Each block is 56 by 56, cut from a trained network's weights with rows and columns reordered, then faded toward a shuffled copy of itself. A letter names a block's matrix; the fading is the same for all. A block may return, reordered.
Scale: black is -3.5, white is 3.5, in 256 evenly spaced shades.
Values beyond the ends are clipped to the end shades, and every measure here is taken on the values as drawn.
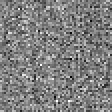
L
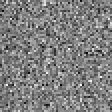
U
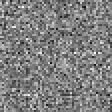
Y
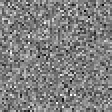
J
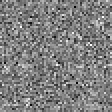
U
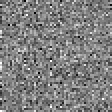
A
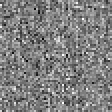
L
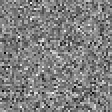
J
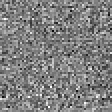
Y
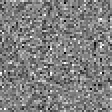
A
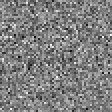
Y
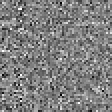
A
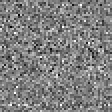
U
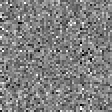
A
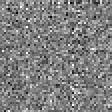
A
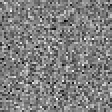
U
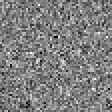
J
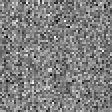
L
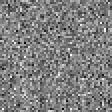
Y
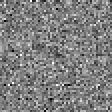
U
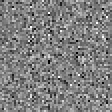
A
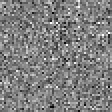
A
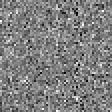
A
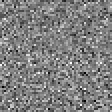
J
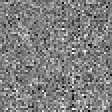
A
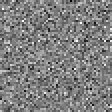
J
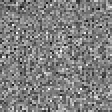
L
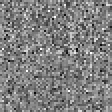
L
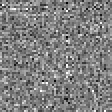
A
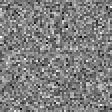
J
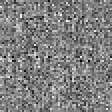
L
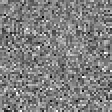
U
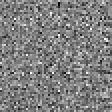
A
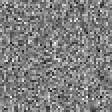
Y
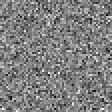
J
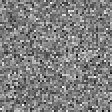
U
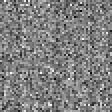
L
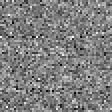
U
